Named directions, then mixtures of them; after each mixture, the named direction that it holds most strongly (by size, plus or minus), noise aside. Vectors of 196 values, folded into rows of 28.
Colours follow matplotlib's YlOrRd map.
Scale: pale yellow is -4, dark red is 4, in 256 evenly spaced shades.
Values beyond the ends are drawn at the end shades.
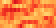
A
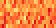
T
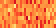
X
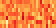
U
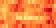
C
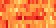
C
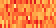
X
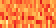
U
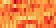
A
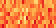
T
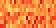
T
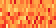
T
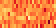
X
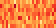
X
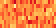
X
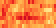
C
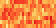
A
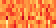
U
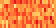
U
